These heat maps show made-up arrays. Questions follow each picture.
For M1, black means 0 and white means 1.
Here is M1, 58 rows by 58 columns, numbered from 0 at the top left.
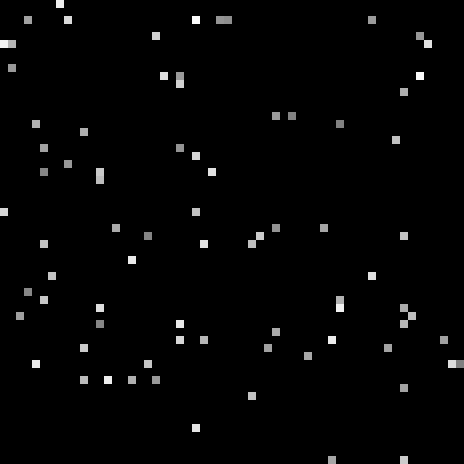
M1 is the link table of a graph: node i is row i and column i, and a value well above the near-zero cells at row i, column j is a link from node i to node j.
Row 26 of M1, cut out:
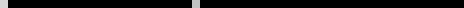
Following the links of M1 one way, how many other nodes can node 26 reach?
3
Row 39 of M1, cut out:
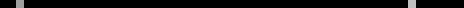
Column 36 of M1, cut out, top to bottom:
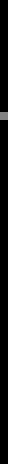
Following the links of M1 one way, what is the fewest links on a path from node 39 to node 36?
4
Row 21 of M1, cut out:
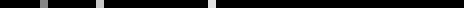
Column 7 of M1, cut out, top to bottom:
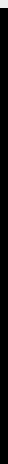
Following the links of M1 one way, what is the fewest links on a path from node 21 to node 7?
3
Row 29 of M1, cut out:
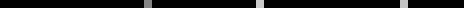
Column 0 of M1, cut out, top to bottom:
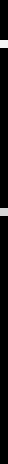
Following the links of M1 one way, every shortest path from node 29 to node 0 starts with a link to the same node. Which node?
node 18
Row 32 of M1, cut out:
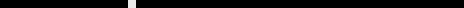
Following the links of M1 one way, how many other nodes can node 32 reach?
4
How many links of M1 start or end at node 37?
2
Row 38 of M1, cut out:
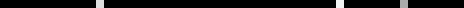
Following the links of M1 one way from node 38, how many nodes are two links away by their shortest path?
4
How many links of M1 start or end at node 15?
2
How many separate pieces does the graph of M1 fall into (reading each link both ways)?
4
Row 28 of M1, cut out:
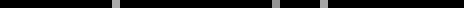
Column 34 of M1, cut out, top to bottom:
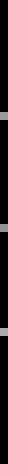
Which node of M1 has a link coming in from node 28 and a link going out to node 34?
node 14
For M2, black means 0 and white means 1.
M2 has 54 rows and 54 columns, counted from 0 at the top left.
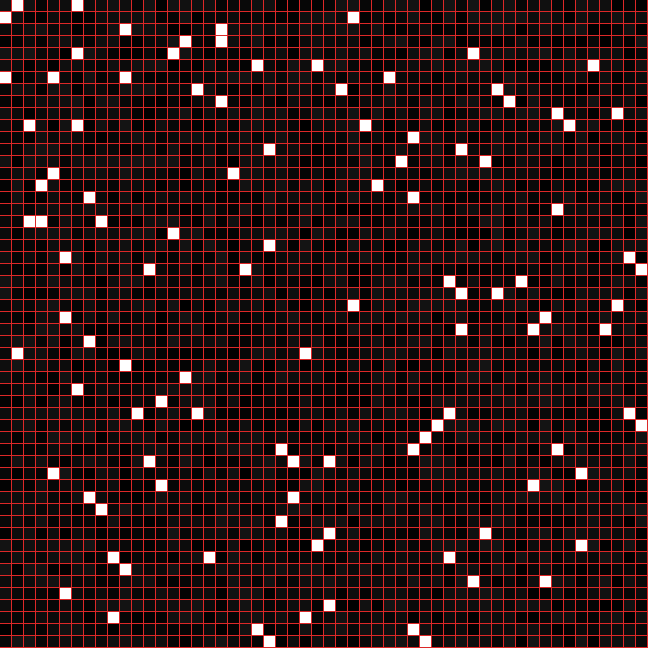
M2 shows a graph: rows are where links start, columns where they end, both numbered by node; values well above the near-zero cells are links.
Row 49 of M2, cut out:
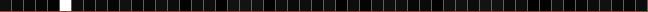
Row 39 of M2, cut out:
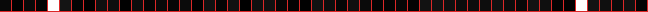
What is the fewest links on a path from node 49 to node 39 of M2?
5
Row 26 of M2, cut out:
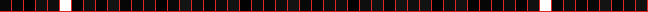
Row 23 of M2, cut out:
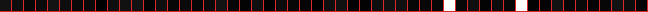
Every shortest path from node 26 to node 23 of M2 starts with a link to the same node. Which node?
node 5
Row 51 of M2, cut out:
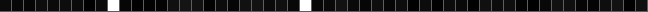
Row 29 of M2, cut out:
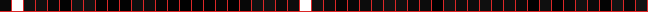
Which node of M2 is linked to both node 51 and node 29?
node 25
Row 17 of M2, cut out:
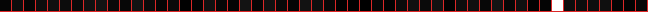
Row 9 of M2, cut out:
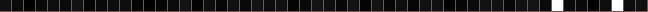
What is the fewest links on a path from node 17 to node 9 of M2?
2
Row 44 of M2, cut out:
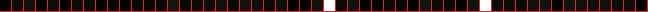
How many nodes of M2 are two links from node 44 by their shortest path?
3
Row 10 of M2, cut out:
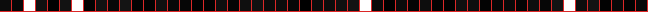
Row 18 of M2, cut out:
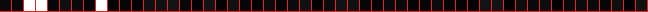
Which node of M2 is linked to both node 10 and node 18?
node 2
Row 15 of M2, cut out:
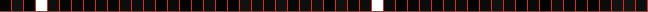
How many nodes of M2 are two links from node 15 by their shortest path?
1
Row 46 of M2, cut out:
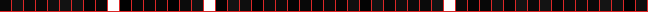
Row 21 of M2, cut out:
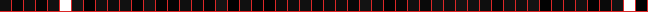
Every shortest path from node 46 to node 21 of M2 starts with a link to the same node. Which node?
node 37
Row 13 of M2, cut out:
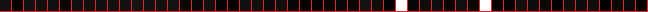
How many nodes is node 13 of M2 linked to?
2
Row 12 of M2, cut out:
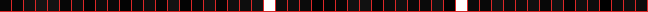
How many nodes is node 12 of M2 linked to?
2
